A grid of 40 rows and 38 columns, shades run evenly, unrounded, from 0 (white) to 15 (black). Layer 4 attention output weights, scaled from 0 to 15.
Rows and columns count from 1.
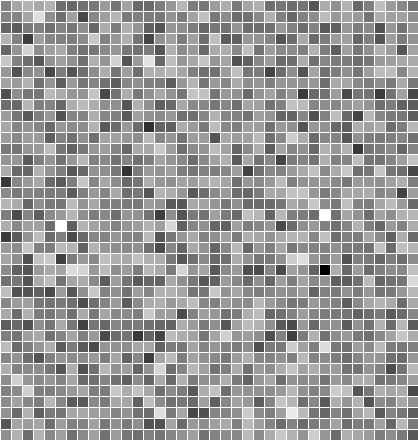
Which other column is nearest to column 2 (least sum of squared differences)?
25
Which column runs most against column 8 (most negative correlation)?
35
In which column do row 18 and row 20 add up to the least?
30
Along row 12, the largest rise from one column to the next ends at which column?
10
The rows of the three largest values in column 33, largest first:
14, 11, 36
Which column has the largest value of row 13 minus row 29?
20
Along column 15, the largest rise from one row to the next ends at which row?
39
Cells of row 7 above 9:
5
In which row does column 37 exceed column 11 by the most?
18
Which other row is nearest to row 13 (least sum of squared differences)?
29
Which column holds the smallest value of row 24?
28
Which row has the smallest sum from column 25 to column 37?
40
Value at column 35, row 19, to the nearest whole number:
5
